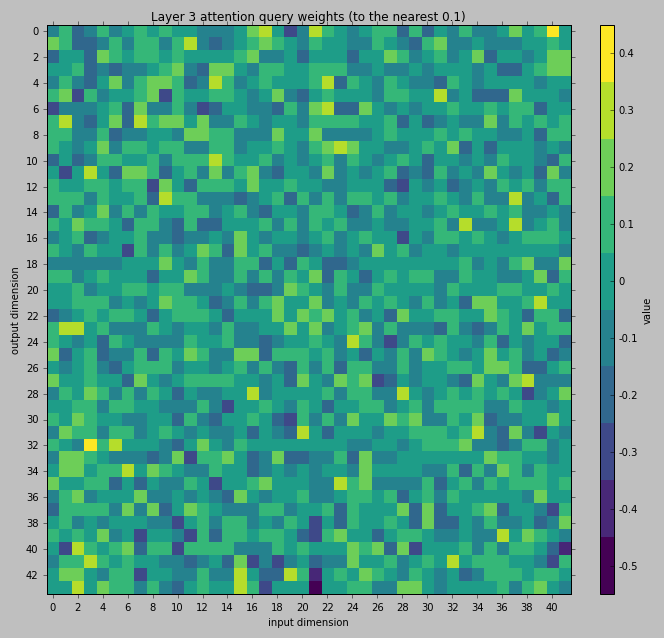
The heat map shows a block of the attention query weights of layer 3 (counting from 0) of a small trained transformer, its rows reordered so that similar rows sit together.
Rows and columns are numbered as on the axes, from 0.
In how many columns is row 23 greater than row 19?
14
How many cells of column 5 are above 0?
15
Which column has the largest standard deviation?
21
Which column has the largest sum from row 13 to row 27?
37
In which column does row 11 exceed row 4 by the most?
3
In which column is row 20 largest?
19
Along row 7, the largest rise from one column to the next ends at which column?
7
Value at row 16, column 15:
0.2
